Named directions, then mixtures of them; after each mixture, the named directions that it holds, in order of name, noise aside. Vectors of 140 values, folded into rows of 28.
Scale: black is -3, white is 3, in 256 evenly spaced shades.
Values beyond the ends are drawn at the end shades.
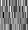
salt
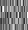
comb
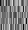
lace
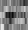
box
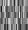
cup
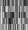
box, cup.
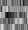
box, comb.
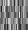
cup.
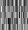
cup, lace.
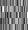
comb.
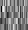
comb, cup.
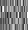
comb.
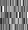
comb.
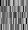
lace.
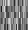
cup.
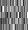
comb.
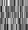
cup.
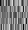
lace.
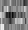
box.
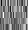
salt.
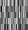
cup.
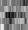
box.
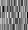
comb.
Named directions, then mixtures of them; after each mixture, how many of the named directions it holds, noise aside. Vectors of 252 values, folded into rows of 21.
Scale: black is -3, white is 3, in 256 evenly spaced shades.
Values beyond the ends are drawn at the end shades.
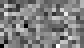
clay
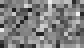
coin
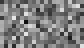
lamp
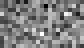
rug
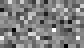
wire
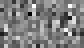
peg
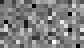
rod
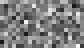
three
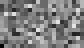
four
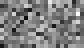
two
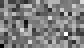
four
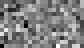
one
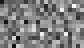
three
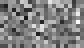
two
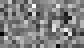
two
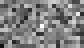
two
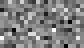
one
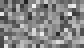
two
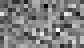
one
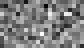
one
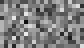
one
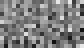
four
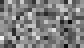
two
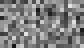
two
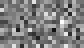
three
